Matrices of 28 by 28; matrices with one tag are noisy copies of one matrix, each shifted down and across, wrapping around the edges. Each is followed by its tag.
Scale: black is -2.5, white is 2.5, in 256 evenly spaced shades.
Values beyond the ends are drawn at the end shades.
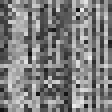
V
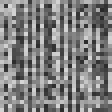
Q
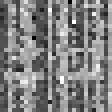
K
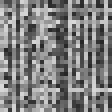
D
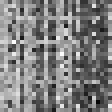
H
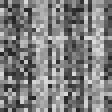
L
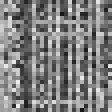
D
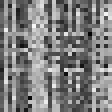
V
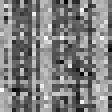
L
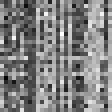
V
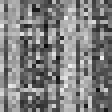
L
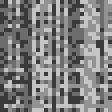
V
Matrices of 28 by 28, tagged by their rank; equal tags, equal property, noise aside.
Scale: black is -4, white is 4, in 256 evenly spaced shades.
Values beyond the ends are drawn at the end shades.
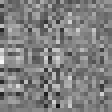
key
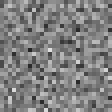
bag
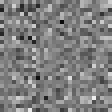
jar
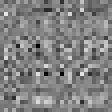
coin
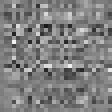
key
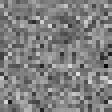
bag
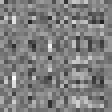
key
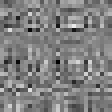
key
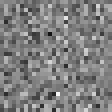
jar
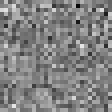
jar
